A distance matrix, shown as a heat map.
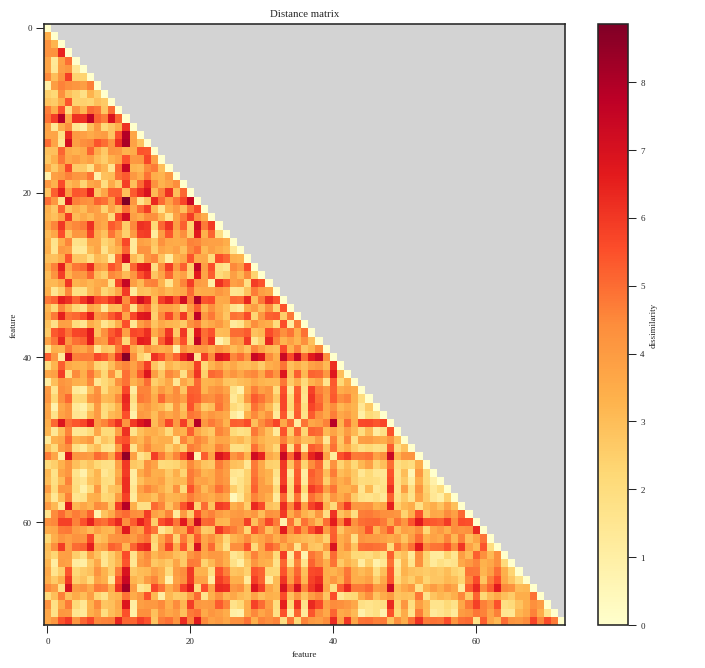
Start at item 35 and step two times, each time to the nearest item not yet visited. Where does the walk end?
63
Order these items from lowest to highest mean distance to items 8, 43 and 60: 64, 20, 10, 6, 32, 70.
64, 32, 20, 70, 10, 6
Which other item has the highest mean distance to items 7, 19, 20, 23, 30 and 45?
40
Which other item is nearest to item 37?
20
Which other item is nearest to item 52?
21
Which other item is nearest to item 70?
12
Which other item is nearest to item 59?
7
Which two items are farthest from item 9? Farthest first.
11, 33
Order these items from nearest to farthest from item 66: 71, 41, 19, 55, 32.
32, 55, 71, 41, 19
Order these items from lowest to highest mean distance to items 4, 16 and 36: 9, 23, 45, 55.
55, 9, 45, 23
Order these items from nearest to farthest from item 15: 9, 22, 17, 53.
22, 53, 9, 17
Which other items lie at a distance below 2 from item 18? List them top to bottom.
0, 7, 39, 43, 50, 59
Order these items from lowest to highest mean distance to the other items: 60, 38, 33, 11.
38, 60, 33, 11
